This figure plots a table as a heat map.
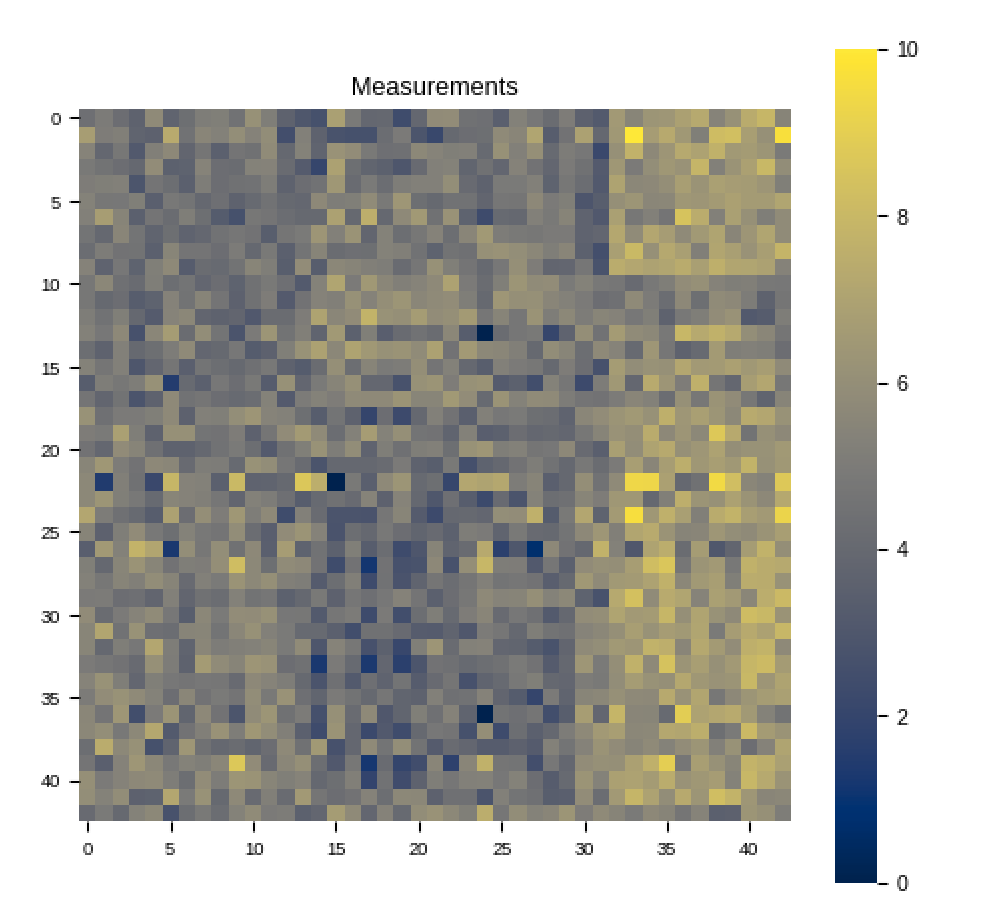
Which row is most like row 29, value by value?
8
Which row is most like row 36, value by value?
13
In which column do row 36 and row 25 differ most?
24
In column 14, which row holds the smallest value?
33
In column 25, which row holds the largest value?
22
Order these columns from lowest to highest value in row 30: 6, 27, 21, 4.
6, 27, 21, 4
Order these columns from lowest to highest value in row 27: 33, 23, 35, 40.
23, 33, 40, 35
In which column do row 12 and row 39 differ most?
17
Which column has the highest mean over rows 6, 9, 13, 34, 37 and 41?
36
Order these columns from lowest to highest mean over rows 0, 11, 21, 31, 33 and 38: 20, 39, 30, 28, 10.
20, 28, 30, 10, 39
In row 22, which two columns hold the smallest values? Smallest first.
15, 1
